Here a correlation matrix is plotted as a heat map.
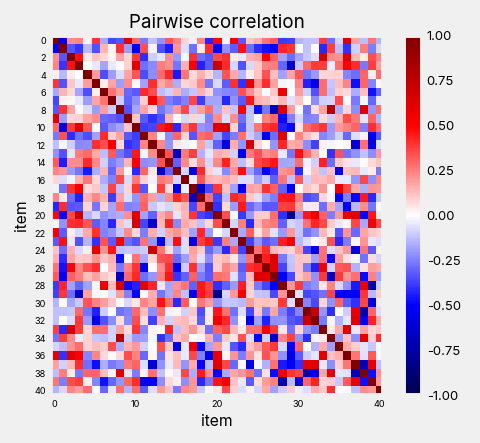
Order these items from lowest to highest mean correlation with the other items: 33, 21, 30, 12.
12, 30, 21, 33
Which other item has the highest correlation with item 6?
28
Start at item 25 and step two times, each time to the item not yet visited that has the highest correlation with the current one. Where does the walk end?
26
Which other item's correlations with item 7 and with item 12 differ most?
18
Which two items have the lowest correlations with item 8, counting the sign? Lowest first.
27, 25
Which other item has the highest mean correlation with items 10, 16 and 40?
21
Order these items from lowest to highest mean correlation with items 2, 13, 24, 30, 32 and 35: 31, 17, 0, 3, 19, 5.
19, 0, 31, 5, 3, 17
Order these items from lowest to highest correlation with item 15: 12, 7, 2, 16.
7, 2, 16, 12
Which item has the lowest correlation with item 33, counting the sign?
1
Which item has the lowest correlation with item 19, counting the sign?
36
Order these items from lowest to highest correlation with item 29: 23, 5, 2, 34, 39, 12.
2, 39, 5, 12, 34, 23
